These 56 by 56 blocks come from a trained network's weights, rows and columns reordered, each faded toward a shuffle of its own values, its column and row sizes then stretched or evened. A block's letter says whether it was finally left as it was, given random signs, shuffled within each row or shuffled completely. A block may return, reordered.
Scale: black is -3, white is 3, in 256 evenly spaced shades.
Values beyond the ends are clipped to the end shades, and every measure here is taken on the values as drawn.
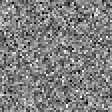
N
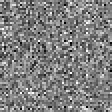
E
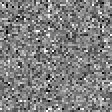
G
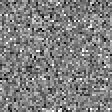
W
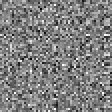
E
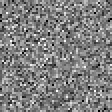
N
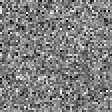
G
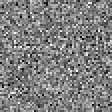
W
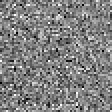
G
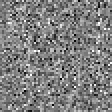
G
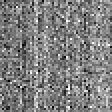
E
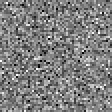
N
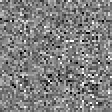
G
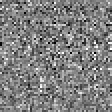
G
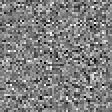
E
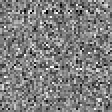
G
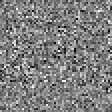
G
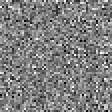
E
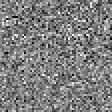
G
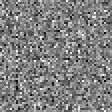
G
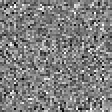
G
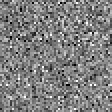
E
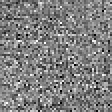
E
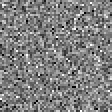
N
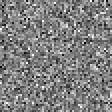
N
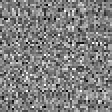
E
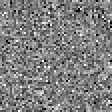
N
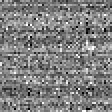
E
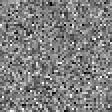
W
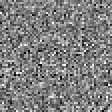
W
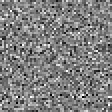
W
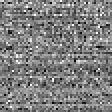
E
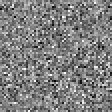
W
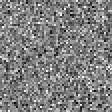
N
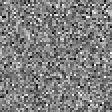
W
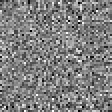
E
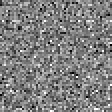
W
